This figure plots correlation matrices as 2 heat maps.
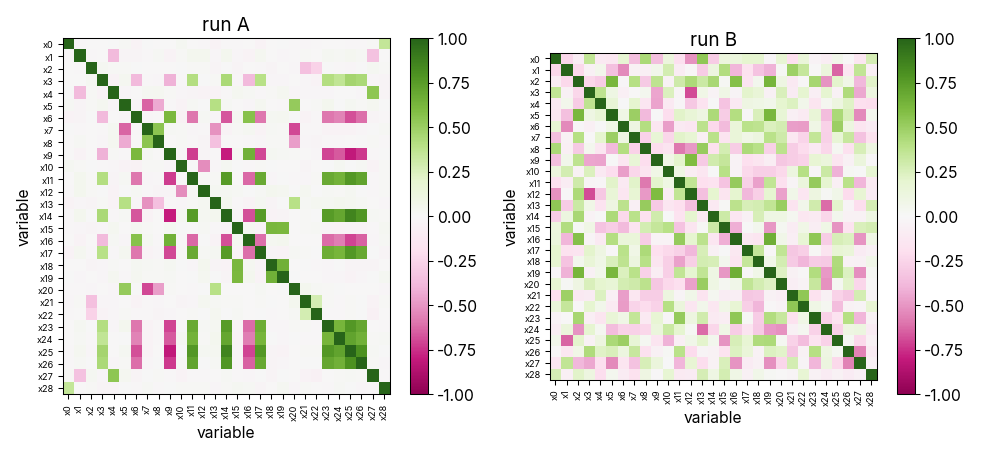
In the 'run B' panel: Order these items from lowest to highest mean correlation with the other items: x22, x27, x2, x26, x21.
x27, x21, x22, x26, x2
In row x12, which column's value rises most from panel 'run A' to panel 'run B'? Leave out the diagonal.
x9
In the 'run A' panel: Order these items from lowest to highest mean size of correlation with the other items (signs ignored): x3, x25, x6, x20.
x20, x3, x6, x25
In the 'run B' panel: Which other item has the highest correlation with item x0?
x13
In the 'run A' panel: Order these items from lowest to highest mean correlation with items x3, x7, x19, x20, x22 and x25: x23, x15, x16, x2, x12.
x16, x2, x12, x15, x23
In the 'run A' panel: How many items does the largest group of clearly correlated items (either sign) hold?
11
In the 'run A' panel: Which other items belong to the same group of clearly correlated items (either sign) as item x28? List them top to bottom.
x0
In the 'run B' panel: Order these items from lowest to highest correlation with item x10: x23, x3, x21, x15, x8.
x8, x23, x21, x3, x15
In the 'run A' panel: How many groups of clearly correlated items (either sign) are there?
7
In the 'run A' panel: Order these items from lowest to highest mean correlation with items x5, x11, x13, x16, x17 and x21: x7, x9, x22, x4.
x7, x9, x4, x22
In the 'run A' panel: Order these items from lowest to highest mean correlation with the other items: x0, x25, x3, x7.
x7, x0, x3, x25
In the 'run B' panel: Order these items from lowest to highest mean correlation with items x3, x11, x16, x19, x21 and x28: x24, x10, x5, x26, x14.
x24, x14, x10, x26, x5
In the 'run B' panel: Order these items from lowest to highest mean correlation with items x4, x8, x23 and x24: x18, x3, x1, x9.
x9, x18, x1, x3
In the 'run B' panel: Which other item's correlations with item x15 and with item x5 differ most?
x19
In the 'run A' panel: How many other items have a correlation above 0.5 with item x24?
6
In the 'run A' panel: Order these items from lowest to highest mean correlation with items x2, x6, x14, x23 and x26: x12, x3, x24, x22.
x22, x12, x3, x24
